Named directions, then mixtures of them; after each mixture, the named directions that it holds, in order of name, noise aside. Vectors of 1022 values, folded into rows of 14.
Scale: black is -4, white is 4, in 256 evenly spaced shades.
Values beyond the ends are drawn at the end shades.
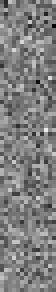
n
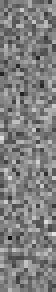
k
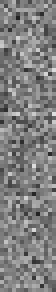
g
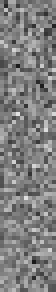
g, k, n.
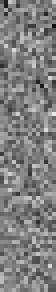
g, k, n.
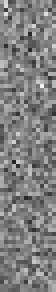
g, k, n.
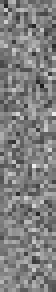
g, k, n.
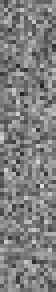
g, k.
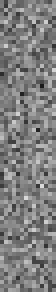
g, k.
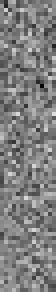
g, k, n.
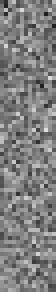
g, k, n.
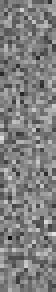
k.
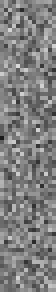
g, k.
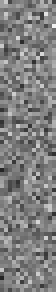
g, k, n.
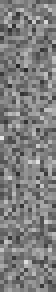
g, k, n.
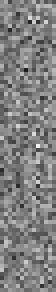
g, k, n.
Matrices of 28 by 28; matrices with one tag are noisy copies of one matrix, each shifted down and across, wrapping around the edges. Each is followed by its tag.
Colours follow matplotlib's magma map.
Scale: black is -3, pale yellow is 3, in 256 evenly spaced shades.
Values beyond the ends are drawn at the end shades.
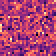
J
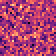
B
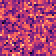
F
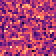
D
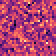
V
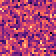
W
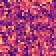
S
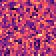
B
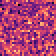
J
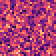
B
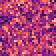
S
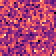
S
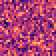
V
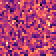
B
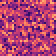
D
